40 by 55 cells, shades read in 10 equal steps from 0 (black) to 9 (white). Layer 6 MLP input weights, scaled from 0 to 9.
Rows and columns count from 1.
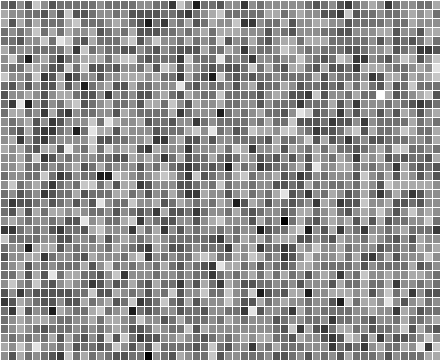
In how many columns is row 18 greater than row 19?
23
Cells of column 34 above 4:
19
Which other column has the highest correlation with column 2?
43
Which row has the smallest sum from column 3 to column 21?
33
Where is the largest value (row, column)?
11, 48
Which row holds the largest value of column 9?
17
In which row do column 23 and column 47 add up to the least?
9
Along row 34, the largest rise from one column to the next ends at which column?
44
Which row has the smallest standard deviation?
36
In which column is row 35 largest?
32
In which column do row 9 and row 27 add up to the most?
1
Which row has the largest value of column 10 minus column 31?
3
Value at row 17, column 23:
5
